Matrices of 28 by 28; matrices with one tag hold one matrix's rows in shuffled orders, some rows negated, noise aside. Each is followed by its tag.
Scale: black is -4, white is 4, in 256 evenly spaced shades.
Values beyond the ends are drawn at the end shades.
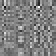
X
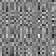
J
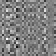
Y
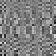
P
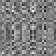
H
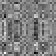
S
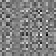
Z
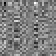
S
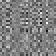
Z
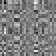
S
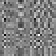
X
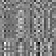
X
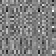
J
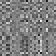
Z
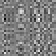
X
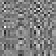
X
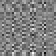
H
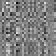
Y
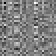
S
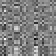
S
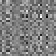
Z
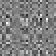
Z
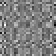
P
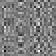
X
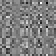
Z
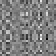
Z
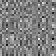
J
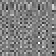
J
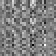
H
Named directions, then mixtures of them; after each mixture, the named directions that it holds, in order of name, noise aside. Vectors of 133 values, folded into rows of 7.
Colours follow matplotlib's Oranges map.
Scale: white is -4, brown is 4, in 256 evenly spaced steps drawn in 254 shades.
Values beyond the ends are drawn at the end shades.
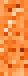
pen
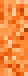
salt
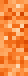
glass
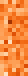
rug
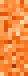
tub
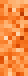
glass, salt.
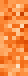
glass.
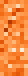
pen.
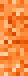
glass, rug.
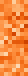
glass, rug.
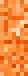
glass, tub.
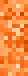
glass.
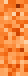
glass, pen.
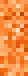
glass.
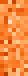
rug.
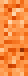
pen, tub.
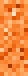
pen, salt.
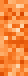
glass.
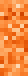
glass.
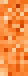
glass, rug.
